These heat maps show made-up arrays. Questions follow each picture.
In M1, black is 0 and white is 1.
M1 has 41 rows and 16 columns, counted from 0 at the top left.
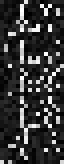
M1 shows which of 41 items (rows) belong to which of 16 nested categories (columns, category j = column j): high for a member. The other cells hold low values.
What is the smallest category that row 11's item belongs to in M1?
1
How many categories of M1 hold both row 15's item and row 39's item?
0
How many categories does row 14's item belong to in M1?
4
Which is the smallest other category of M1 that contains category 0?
15
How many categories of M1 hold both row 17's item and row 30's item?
3
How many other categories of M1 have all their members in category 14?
1
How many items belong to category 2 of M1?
5
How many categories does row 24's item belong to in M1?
2
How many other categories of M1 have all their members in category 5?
8
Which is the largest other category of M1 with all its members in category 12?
9
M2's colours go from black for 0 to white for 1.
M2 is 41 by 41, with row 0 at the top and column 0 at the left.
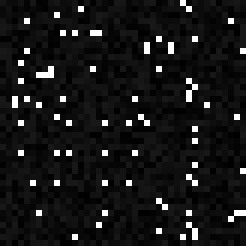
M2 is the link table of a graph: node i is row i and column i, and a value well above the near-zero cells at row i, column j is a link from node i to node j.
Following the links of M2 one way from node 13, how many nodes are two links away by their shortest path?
2
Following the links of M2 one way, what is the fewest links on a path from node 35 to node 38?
6
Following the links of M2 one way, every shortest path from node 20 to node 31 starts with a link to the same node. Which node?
node 11
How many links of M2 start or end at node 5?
5
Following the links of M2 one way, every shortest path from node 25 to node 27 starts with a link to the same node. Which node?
node 17
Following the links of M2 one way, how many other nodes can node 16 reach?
10
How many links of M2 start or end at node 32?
8
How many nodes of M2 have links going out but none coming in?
11
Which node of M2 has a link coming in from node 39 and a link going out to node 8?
node 12
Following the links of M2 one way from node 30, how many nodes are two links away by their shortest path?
7
